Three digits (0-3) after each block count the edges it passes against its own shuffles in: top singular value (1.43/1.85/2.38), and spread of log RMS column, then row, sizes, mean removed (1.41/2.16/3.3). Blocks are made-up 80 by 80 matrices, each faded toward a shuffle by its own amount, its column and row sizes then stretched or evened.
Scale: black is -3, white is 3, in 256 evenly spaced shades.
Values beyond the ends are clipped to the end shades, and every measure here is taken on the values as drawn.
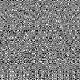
3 0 2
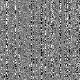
2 3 0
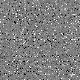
1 0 2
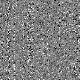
1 2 0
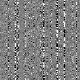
3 3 0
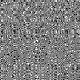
3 1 0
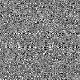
2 0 2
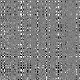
3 3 2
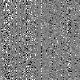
2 3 0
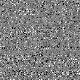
1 0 2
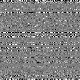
3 0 3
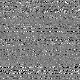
0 0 3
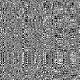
3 2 1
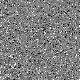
0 1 0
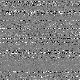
0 0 3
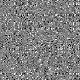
2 1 1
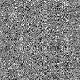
2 1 0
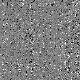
0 2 1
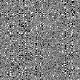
2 2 1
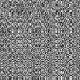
3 2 1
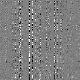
3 3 1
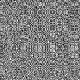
3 1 0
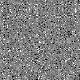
2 1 1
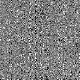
1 2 1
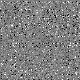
0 1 2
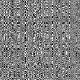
3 3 1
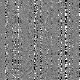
2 3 0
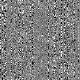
0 3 0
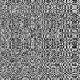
3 2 1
